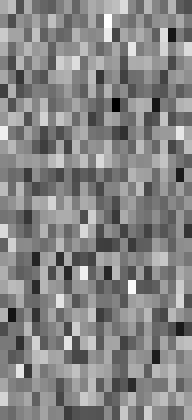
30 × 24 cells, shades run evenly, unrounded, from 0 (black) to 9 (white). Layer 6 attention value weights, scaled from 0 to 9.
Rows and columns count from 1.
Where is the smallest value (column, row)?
15, 8
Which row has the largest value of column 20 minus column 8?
19
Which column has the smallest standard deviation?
18
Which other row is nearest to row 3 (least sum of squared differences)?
11
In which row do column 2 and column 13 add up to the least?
23
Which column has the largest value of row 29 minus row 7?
1
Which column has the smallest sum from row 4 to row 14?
16
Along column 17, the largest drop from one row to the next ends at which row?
28
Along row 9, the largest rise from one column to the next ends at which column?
21
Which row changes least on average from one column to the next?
12
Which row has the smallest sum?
13
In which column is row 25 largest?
9
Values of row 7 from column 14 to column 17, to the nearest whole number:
6 4 5 3
